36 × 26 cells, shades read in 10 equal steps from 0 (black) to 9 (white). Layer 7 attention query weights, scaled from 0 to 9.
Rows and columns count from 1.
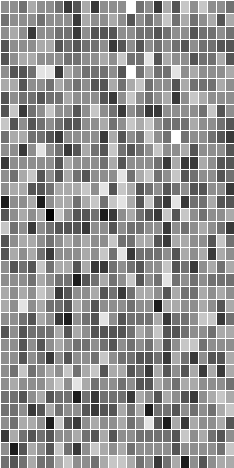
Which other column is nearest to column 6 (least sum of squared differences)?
24
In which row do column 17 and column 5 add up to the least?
32
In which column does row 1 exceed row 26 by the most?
15
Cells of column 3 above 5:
10
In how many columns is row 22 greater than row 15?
10
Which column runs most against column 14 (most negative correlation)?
5
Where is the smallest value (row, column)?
17, 6
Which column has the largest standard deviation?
19
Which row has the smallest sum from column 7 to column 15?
31
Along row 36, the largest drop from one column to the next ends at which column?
21
